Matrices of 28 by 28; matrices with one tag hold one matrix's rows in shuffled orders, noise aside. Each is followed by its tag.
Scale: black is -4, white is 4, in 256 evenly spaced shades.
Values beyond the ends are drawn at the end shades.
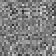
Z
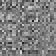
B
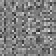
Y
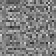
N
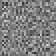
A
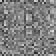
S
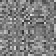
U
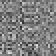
B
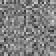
S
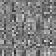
Y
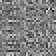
N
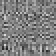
A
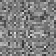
U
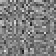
U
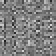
Y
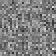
Z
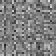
Y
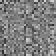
S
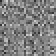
S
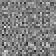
A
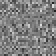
Z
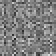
Y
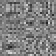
N
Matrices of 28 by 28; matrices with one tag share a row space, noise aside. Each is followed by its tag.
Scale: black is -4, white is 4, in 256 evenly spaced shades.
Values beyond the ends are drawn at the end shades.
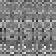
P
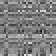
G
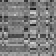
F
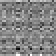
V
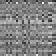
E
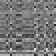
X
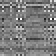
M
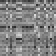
X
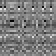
P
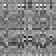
G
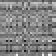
E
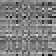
E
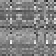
X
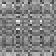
V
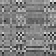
M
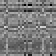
G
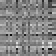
E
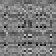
G
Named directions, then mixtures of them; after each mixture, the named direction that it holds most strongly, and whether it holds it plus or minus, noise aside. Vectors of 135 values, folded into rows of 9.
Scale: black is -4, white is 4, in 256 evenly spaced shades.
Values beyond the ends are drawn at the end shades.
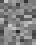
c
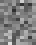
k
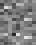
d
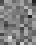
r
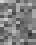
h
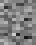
d, minus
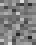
k, plus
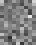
r, minus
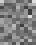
r, minus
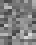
h, minus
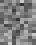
k, plus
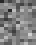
h, minus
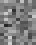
h, plus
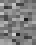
d, minus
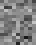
d, minus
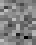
d, minus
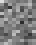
h, plus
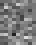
d, plus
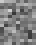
h, plus
